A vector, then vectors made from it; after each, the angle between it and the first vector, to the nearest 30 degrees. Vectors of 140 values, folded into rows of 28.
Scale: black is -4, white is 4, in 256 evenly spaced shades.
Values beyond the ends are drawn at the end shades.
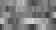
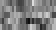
150 degrees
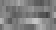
30 degrees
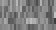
60 degrees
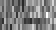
120 degrees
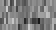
120 degrees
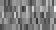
90 degrees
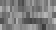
150 degrees
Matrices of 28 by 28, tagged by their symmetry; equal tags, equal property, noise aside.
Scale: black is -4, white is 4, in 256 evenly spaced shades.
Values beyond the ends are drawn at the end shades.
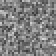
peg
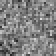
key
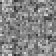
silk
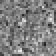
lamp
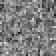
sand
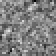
lamp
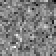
key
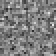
sand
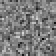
lamp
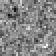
lamp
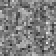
silk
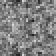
silk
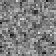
lamp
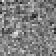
sand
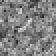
lamp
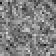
key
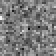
silk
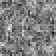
silk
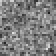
lamp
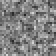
silk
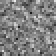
key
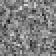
sand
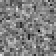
key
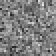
sand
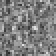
silk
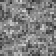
silk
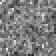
lamp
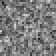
lamp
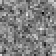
key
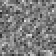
peg
